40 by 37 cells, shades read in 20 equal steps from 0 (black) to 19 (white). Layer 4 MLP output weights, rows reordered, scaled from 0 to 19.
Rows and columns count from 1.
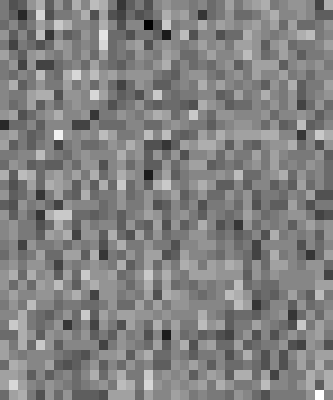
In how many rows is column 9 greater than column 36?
14
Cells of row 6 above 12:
1
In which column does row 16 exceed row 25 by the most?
29
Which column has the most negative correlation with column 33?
18
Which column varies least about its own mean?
16
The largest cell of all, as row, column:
40, 36
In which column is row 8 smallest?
20
